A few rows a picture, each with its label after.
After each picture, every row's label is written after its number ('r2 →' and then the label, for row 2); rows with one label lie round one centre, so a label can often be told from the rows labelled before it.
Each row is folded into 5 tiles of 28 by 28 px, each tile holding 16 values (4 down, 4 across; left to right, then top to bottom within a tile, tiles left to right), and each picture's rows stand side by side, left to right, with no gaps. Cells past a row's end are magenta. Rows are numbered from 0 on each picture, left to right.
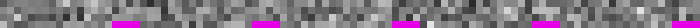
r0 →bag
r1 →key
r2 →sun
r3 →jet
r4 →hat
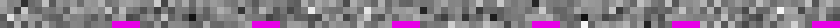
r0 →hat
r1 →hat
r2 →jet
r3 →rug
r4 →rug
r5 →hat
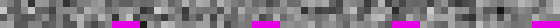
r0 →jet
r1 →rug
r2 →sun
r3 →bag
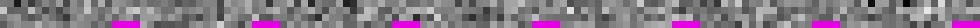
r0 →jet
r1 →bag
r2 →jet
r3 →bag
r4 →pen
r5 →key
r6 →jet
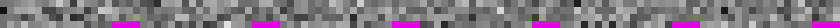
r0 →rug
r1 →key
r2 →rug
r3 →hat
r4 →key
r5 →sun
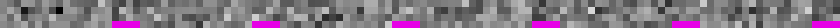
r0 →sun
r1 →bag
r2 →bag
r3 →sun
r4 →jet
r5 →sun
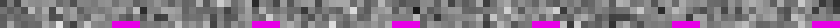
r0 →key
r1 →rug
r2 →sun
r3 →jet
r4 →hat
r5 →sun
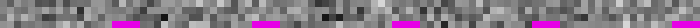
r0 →bag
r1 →rug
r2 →bag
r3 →hat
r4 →rug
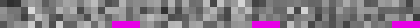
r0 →key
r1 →sun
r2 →pen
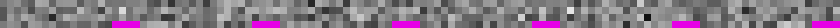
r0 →hat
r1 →jet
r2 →jet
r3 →hat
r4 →pen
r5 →key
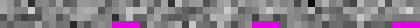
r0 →jet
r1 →jet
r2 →jet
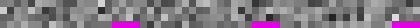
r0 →jet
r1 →hat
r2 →bag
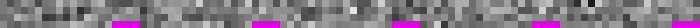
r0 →bag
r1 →rug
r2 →sun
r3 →hat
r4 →jet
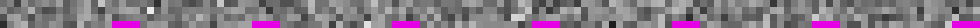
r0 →jet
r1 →pen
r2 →key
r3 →sun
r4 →key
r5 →rug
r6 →bag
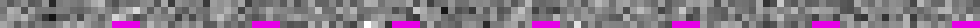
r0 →bag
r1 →jet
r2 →key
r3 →sun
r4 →hat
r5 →jet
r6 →rug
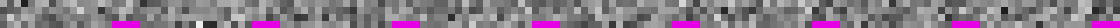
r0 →hat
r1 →key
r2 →rug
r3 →sun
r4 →key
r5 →sun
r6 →hat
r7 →sun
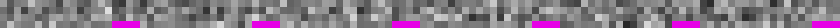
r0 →sun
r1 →bag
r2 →sun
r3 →bag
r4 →key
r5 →rug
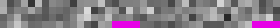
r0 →jet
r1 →pen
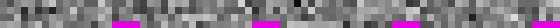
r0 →sun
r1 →sun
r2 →jet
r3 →hat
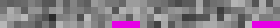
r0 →bag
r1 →bag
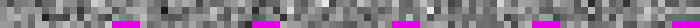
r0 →bag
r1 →sun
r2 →pen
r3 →pen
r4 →jet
